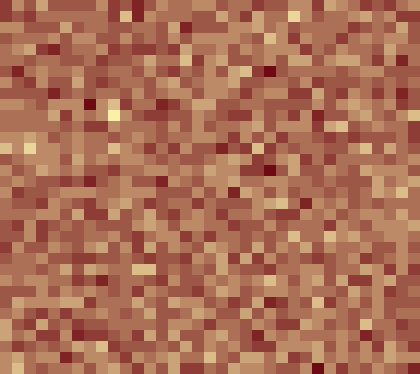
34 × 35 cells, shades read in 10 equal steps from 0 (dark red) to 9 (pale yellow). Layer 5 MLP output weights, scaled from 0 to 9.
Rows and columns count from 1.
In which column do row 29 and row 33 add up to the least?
6
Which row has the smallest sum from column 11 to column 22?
11
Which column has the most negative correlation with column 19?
10
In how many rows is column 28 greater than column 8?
14
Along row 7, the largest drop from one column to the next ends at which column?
22
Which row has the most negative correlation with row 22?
13
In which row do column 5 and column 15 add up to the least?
5
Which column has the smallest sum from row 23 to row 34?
35
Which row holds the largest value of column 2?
34
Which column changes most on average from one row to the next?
23
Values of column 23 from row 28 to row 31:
1 5 4 5
